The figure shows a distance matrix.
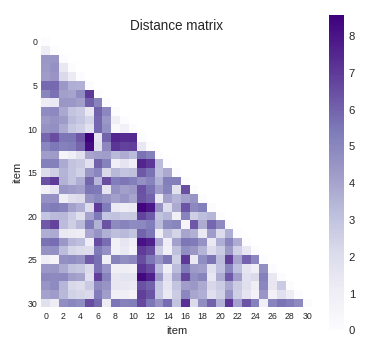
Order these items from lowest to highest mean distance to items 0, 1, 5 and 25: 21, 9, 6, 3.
9, 3, 6, 21
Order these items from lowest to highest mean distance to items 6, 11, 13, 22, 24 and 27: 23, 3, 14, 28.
3, 28, 14, 23
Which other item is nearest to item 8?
10
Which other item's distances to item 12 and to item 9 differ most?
19
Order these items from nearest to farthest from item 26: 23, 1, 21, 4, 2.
23, 4, 2, 1, 21
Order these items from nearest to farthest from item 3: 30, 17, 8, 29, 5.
29, 8, 5, 17, 30
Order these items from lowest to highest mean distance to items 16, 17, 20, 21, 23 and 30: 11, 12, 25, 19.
25, 19, 12, 11
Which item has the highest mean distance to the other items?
11
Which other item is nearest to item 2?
13
